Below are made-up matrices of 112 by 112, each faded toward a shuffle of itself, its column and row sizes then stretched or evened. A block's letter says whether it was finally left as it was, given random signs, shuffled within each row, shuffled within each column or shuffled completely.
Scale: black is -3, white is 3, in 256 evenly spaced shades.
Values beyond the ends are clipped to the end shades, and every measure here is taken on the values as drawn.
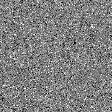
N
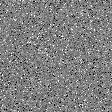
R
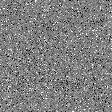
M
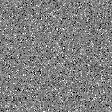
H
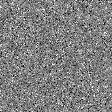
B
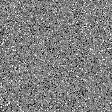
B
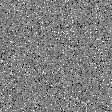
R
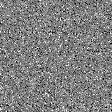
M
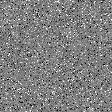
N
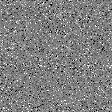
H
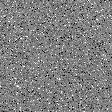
R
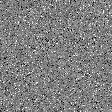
R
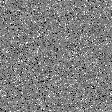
R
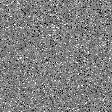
N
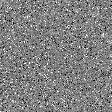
N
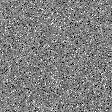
R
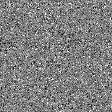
N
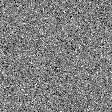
R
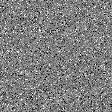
N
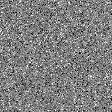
N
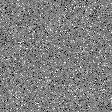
R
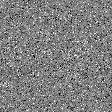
M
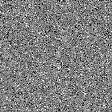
H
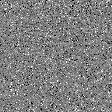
B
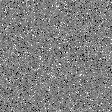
R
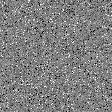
B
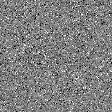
H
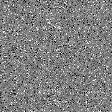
H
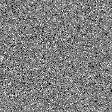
N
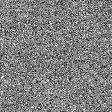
H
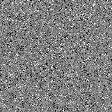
H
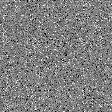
N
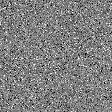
M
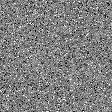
R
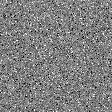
R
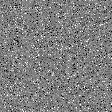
N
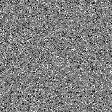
H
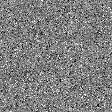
N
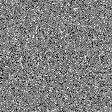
M
